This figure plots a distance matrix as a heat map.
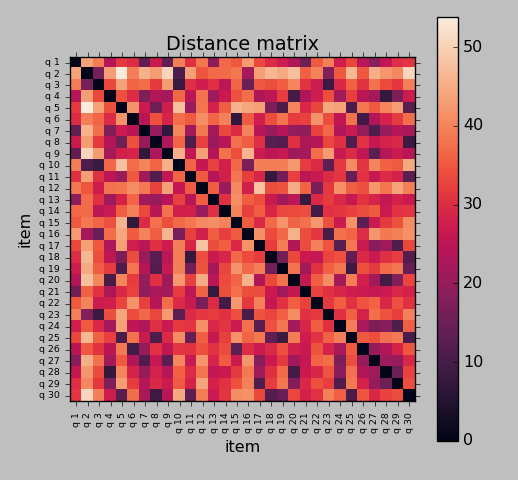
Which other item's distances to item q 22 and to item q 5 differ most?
q 14
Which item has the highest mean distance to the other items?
q 2
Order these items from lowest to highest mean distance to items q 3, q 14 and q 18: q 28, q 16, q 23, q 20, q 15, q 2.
q 23, q 16, q 28, q 2, q 20, q 15
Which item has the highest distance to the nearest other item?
q 12
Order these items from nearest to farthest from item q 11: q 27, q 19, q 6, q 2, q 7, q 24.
q 19, q 7, q 27, q 24, q 6, q 2
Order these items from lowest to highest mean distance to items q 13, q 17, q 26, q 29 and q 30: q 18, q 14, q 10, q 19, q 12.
q 18, q 19, q 14, q 10, q 12
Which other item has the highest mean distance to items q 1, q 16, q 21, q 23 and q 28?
q 5
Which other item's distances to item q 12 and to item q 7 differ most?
q 9
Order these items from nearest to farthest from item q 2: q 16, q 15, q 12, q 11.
q 16, q 12, q 15, q 11
